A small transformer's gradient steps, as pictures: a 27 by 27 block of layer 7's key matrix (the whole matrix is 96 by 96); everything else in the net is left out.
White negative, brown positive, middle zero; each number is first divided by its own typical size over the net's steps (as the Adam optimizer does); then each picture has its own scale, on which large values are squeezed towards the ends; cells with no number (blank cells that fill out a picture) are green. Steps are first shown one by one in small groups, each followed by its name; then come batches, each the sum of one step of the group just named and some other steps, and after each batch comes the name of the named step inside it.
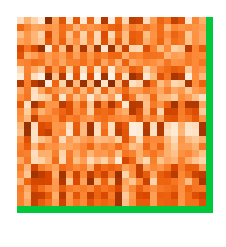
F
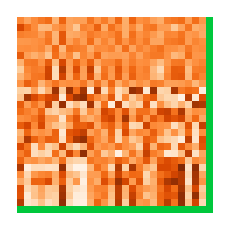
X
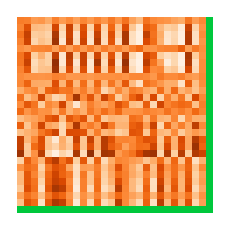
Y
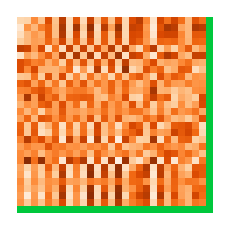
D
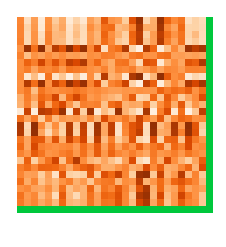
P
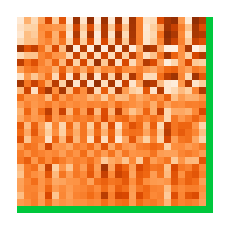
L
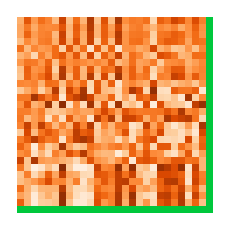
X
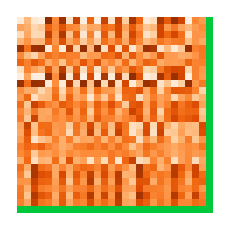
F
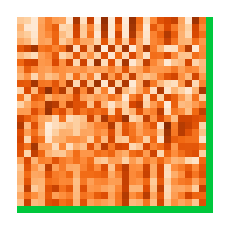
L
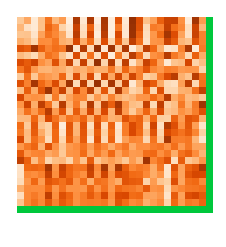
L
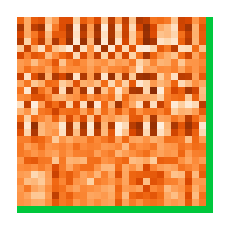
Y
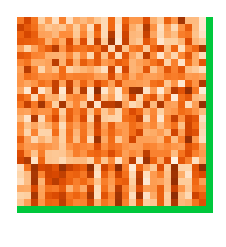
Y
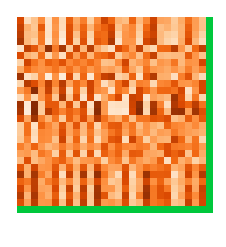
Y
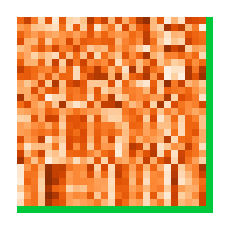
Y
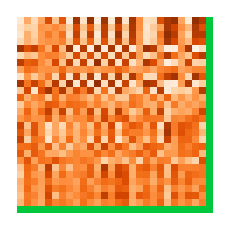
L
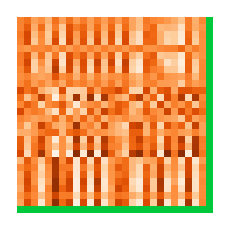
Y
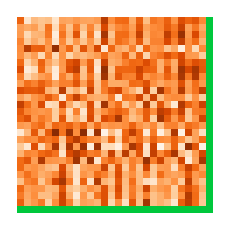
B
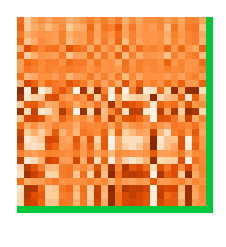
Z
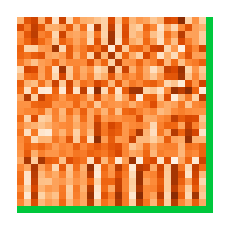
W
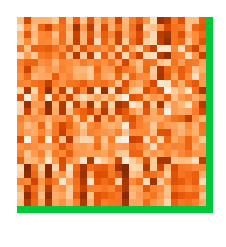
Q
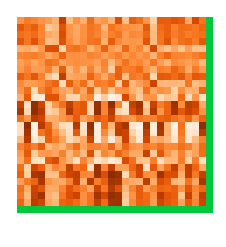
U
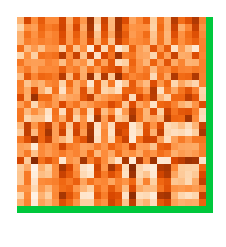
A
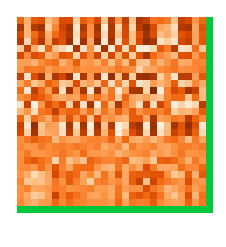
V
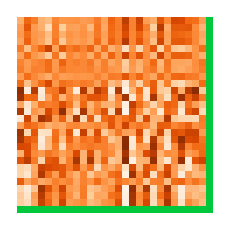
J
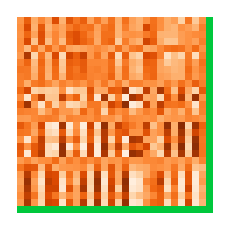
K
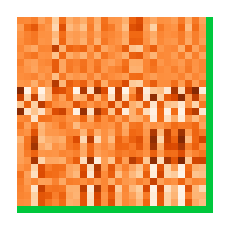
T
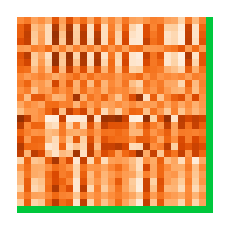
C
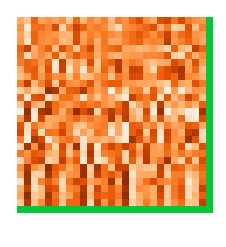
Q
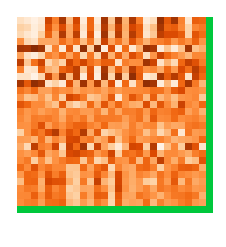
B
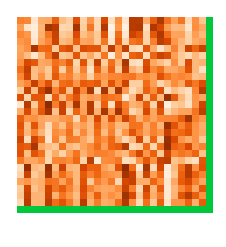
Q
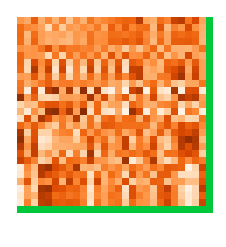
J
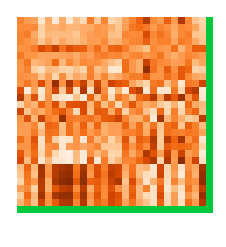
T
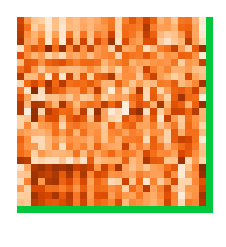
J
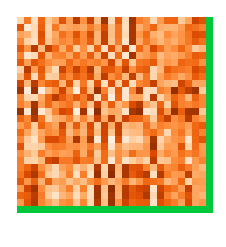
Z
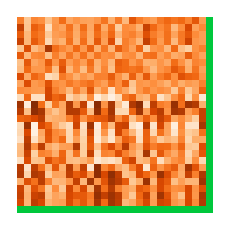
U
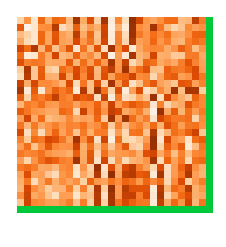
Z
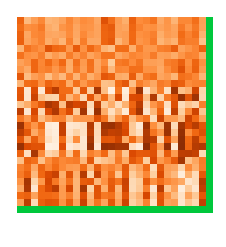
T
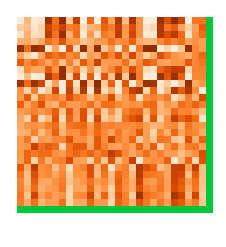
W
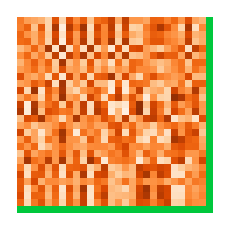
J
